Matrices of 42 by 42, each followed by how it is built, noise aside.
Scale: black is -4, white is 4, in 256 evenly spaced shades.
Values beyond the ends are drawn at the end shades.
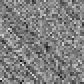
Toeplitz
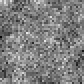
smooth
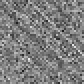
Toeplitz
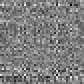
low rank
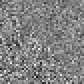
lower triangular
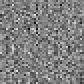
low rank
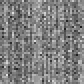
blocks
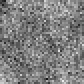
smooth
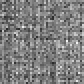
blocks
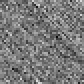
Toeplitz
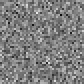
noise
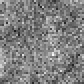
smooth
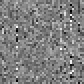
uneven columns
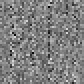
uneven columns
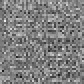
blocks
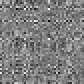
low rank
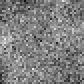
smooth
